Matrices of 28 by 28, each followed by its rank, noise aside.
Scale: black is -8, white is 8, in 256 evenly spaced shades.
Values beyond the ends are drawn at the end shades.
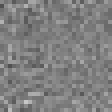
four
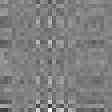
one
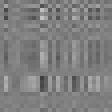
one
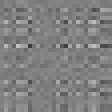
one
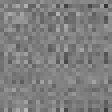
two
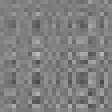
one
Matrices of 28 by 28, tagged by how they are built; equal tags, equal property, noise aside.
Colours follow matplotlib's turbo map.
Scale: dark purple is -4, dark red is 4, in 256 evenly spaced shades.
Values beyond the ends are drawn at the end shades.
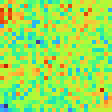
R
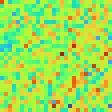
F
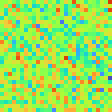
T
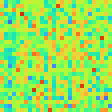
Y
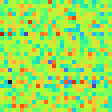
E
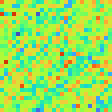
F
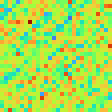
F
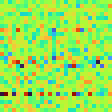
E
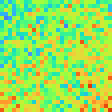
R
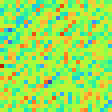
F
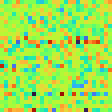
E
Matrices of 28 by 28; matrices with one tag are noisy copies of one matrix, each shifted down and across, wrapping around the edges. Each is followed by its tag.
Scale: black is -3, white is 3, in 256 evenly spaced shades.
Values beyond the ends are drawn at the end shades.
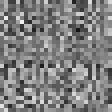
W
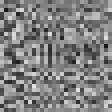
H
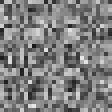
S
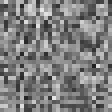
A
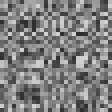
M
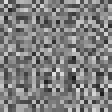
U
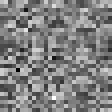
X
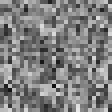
A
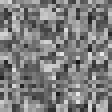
A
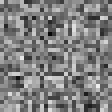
S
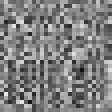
W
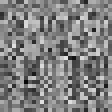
W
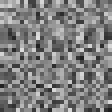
M
